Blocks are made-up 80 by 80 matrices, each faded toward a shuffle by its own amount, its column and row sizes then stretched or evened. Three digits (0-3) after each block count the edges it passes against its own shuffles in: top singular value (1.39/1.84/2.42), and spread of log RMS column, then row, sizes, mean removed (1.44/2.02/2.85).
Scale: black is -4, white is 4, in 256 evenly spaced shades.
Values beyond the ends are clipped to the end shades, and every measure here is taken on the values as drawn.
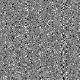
2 2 0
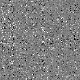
1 2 1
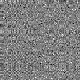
3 0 0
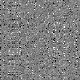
2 2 0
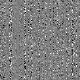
0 3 0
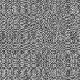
3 2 0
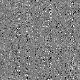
1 2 0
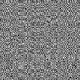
3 2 0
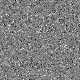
0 0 1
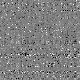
2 0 2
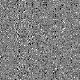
2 2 0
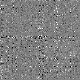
1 2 2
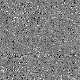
0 1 2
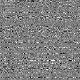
2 0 3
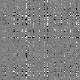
3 3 2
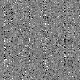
2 2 0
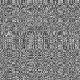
3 0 2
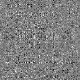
2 2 2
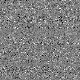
0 0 2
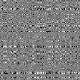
3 1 3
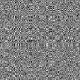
3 2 2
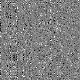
2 2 0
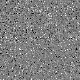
0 1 1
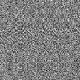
2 1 1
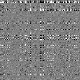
3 2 3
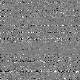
0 1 3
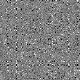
2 2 1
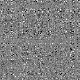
1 2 2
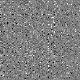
2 2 1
